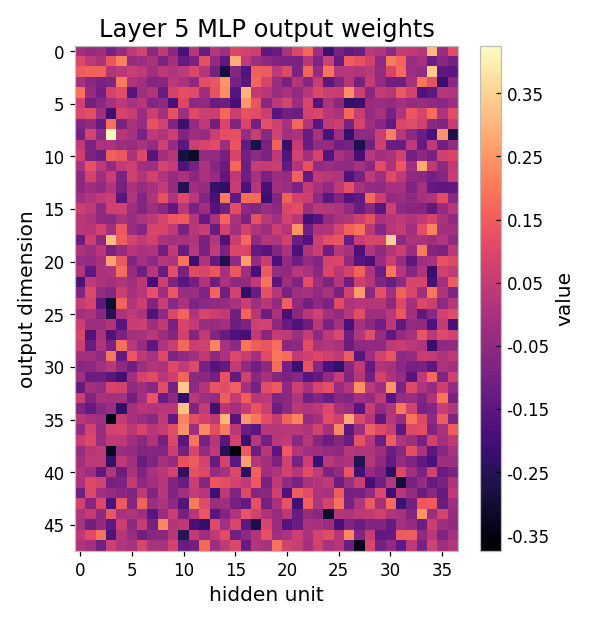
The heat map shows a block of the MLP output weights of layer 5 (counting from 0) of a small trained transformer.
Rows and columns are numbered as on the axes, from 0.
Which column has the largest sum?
4
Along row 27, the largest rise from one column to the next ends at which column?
17
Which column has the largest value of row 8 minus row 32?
3
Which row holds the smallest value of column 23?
39
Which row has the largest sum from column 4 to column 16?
36
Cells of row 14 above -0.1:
30
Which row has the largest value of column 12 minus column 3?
35
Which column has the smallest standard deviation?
5
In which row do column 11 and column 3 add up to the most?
8
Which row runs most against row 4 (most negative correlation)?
11
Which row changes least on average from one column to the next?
16
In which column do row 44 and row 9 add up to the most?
12
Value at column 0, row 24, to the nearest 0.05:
0.05
